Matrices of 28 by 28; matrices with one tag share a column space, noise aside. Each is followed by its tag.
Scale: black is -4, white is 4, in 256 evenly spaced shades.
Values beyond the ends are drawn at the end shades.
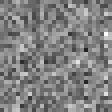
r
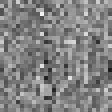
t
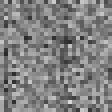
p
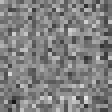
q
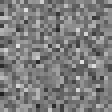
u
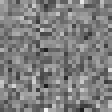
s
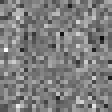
r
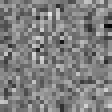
u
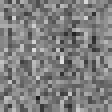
r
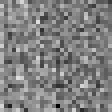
s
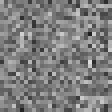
r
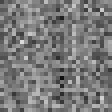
q
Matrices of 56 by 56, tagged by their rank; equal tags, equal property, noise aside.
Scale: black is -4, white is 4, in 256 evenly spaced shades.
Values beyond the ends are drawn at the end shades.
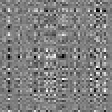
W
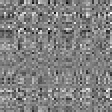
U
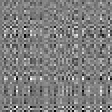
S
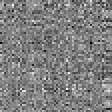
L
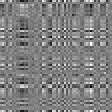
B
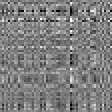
S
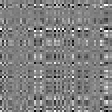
S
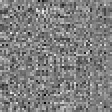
L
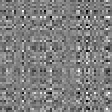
S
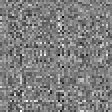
L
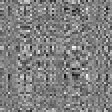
U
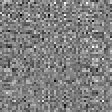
L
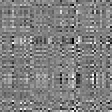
W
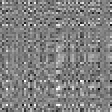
W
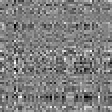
U
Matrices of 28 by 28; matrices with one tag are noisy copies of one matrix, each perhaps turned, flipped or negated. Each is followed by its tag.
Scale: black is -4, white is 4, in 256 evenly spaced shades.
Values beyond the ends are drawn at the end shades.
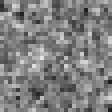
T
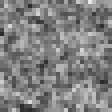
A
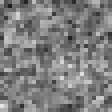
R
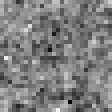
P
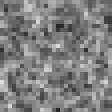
A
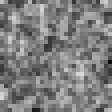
R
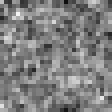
R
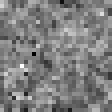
R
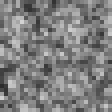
A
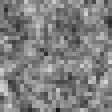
A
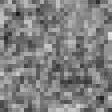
R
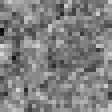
P
